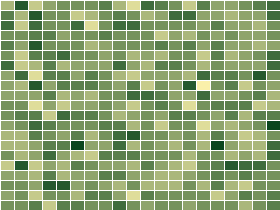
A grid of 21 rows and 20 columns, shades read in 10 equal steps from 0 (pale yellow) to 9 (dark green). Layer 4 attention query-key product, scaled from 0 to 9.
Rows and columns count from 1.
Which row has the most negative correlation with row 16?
12
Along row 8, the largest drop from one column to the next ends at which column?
3
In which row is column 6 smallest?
2
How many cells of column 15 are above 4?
11
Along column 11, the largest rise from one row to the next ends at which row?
10
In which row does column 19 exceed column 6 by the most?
8
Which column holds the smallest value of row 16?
7
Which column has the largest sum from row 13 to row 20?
20
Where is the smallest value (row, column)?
9, 15
